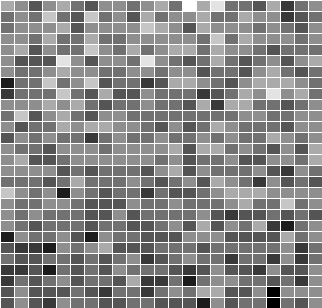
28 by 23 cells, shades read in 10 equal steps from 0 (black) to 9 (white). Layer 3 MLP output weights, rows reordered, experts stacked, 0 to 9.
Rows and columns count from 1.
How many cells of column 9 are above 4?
11
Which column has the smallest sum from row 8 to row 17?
14
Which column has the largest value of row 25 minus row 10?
16
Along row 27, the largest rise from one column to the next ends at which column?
21
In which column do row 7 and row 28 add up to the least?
15
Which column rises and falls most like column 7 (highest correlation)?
13
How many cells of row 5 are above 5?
6
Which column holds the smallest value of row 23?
4
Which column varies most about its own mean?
20
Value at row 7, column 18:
3
